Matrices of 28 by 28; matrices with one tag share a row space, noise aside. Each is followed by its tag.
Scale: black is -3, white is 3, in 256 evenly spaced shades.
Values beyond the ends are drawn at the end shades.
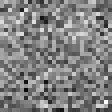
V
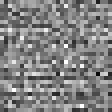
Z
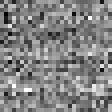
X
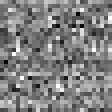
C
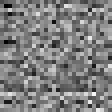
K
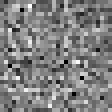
Z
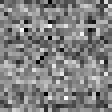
V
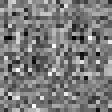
Z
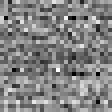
Z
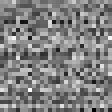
C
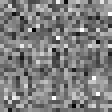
Z
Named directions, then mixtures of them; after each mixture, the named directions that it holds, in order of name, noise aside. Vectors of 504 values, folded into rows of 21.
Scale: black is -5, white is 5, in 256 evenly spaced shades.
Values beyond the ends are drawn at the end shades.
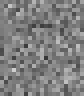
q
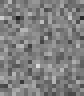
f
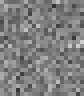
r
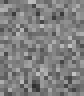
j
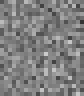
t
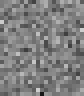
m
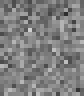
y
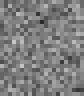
j, q, y.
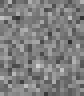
f.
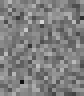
f, j, y.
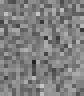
f, m, t.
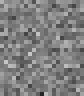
m, r, y.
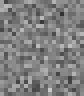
j, r.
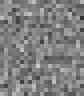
f, m, q.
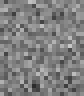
j.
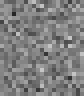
j, m, t.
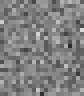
m.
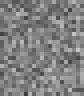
q, y.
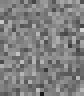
m.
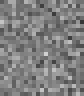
t.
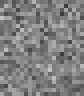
f, j, y.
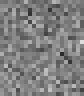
r, t, y.
